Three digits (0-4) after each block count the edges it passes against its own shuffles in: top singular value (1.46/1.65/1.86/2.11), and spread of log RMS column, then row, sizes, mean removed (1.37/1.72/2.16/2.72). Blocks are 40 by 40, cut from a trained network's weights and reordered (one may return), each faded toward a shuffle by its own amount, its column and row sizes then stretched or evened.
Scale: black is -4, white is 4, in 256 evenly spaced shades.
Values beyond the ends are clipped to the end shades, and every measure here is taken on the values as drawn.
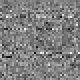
3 0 3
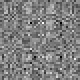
3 0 1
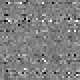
1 1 3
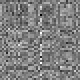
4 1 0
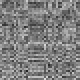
4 0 3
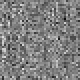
1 2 1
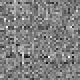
1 0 2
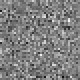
0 1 2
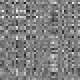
4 4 3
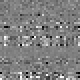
3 1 4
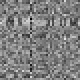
4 1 3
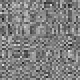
4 1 0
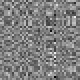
4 3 0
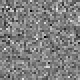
0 0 1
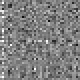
2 2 2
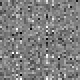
0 3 1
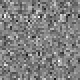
2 1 2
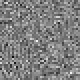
1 0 0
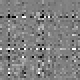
2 3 3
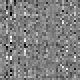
0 4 0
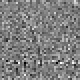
0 1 2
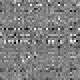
3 2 3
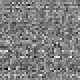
2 1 2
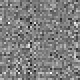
1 3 1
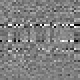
4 0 3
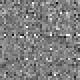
1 1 2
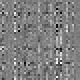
3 4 2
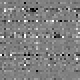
2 1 4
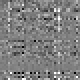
3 2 4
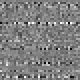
3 0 4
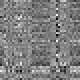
4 3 3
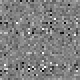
2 2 2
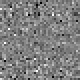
1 1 2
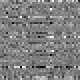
3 0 4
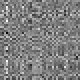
4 1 2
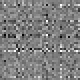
4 3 3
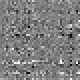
1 3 3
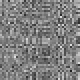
4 3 0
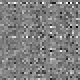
3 3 3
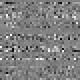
0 2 4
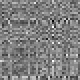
4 0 3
